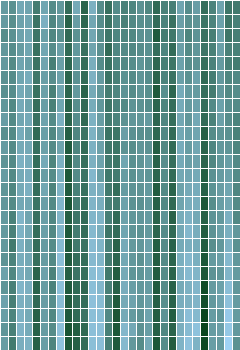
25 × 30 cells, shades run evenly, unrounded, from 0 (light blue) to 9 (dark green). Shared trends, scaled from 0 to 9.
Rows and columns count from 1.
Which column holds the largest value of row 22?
26
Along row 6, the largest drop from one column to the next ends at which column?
12
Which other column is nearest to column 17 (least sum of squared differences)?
19
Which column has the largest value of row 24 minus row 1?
10
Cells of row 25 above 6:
8
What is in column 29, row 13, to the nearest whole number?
3
